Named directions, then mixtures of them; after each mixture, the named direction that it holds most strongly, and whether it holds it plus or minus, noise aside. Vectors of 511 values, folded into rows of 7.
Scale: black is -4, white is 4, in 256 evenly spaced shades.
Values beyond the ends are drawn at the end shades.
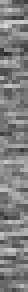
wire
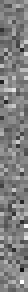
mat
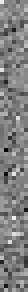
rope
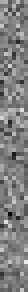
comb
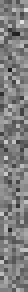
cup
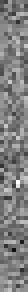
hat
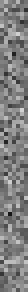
cup, minus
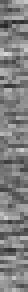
wire, minus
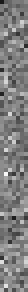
rope, minus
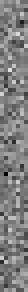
cup, minus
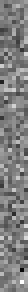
mat, plus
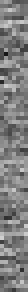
wire, plus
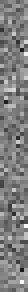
mat, plus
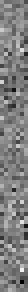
mat, minus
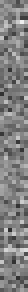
cup, plus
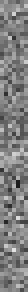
hat, minus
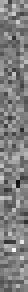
hat, minus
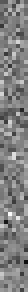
comb, minus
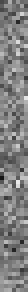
hat, plus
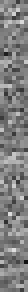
comb, minus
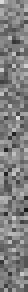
rope, plus
